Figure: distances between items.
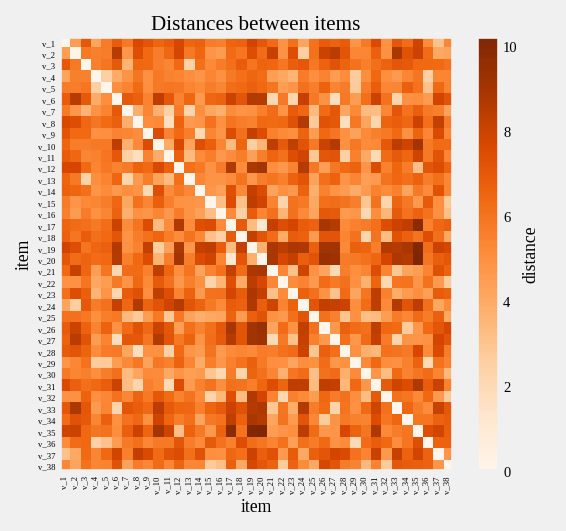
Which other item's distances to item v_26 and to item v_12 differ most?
v_34
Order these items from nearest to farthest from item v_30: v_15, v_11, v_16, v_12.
v_16, v_15, v_11, v_12
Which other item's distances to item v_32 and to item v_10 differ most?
v_19
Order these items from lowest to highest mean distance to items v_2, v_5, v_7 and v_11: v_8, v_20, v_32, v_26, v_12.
v_8, v_32, v_20, v_12, v_26
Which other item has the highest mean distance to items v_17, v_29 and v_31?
v_35
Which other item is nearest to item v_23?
v_6
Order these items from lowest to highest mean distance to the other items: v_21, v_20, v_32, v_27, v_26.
v_32, v_21, v_27, v_26, v_20
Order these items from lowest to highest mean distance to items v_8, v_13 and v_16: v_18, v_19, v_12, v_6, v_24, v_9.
v_18, v_9, v_19, v_12, v_6, v_24
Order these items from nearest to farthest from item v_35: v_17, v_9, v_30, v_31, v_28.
v_30, v_9, v_28, v_31, v_17
